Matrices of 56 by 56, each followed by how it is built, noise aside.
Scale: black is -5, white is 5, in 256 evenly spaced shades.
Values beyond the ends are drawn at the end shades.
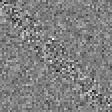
banded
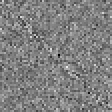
banded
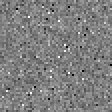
sparse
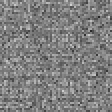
blocks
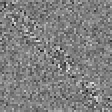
banded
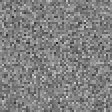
repeating columns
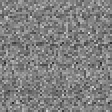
repeating columns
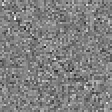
banded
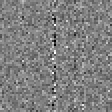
uneven columns
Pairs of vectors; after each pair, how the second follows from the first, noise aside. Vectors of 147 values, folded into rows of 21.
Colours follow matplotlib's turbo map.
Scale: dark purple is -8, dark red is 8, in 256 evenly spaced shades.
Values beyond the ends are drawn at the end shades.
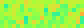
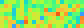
negated, scaled up.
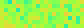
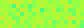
wrapped around, shrunk.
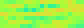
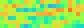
scaled up.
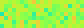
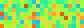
negated, scaled up.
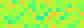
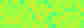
negated, shrunk.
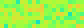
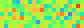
scaled up.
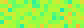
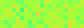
wrapped around, negated, shrunk.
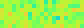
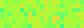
negated, shrunk.
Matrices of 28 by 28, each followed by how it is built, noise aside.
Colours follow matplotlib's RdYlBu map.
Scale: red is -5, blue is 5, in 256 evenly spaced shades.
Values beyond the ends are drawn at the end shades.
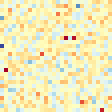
sparse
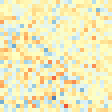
lower triangular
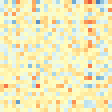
low rank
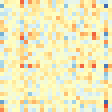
low rank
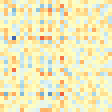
low rank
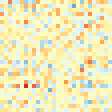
low rank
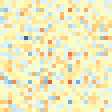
low rank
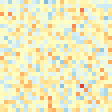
Toeplitz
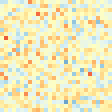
repeating rows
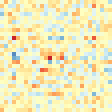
low rank
